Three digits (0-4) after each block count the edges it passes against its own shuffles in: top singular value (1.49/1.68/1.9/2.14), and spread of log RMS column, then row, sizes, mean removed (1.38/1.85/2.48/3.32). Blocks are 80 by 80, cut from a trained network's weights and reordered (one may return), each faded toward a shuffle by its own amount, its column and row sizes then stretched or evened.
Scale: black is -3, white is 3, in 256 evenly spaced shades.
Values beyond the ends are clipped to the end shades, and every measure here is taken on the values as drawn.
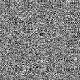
3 0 2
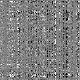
3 4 3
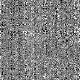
1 3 2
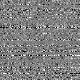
3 1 4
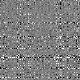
3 3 4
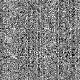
2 0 2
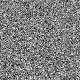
0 0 0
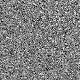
0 0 0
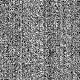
2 0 1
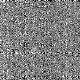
1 2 3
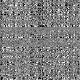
3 1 4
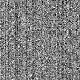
2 0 0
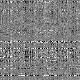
3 1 4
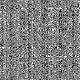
3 2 3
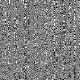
1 4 0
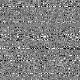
2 1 4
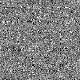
1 1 2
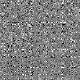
0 3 3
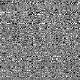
2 1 4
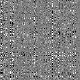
2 4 2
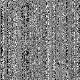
3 4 0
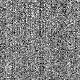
1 0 1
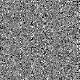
1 3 0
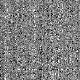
1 2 2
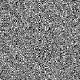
2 2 0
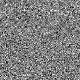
1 0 1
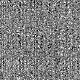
2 1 2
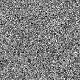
1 0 0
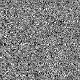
1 0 2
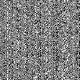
1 3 0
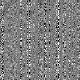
4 4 1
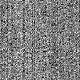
2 0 1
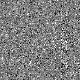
0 2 1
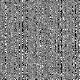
2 4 1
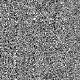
0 2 0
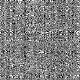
2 1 3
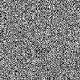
2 2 0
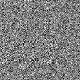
1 1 1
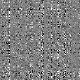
2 4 3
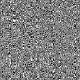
2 3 1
